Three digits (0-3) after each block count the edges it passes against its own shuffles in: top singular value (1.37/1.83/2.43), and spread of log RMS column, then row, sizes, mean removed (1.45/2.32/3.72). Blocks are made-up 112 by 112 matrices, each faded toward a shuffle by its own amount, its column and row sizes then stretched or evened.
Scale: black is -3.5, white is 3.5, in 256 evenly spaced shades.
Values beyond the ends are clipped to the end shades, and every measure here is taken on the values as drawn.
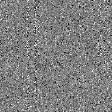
0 2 0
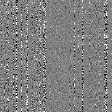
2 3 0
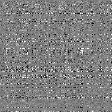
1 2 3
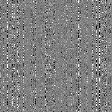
3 3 0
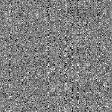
2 2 0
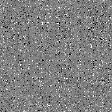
0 2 1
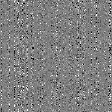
1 3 1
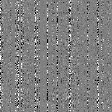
2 3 1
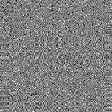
3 0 0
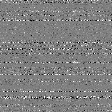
2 0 3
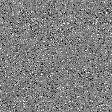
0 0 1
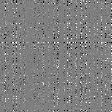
2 3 2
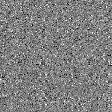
2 0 1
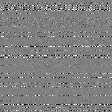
3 0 3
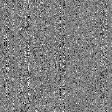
0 3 0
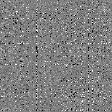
2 2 2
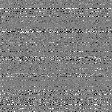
2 1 3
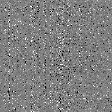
1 2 1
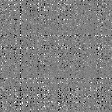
2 2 2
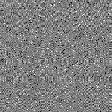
3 0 0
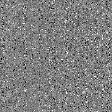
0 2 0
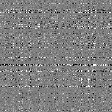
2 2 3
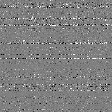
2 1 3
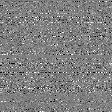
1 0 3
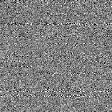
2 1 2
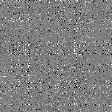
0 2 2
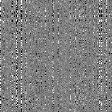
3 3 1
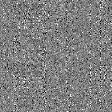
2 2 0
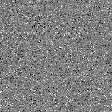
2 0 0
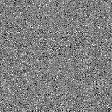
2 0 1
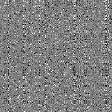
3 2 0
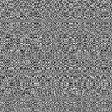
3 0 3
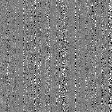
0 3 0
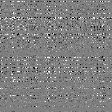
2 2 3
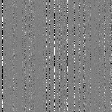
3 3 0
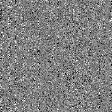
1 2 0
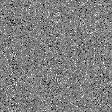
1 1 0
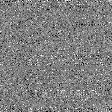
1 0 2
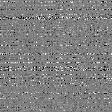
2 0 3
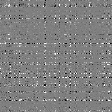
3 2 3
